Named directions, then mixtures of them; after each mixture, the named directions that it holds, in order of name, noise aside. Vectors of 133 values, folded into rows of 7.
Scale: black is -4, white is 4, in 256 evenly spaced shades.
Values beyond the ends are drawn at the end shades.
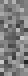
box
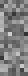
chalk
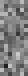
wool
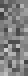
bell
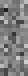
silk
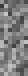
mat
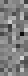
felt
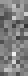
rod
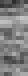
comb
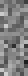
box, mat, silk.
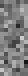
bell, box, mat.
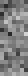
bell, chalk, comb.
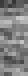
comb.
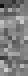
bell, chalk, comb.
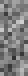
mat.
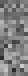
bell, chalk.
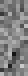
mat, rod, wool.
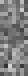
mat, rod, wool.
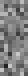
wool.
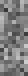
chalk, silk, wool.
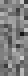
felt, wool.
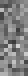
bell.
